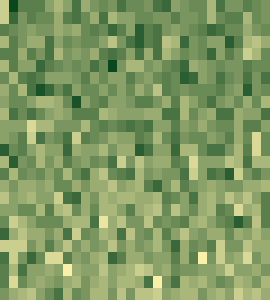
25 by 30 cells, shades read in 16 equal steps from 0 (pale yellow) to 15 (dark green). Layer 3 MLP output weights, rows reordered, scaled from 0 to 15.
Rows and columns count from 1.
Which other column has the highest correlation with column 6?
23
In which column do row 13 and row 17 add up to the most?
8
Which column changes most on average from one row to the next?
1
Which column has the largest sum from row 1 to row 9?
2
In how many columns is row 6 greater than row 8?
12
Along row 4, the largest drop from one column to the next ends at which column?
19
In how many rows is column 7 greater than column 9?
9
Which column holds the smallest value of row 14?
22
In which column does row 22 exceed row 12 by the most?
4
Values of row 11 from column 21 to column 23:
7 8 6
